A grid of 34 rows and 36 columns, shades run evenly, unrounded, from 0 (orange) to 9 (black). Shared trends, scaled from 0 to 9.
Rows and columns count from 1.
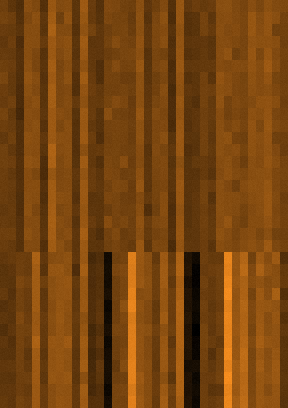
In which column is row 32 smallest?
29
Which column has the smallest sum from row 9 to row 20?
7
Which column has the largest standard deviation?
17
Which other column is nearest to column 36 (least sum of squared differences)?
1
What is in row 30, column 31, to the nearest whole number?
2
